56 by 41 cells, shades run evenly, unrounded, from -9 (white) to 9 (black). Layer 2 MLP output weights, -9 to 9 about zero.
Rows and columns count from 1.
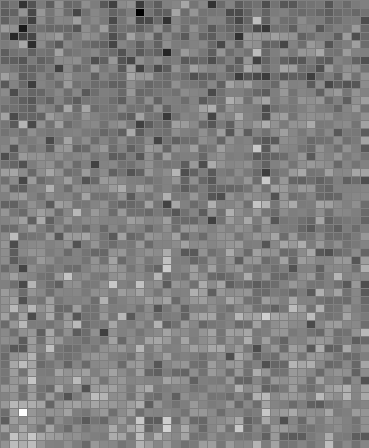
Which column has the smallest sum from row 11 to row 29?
32
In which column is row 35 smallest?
8
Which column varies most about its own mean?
3
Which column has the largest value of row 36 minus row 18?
41
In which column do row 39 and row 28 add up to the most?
31
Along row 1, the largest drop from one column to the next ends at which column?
14
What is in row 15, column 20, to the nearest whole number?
1
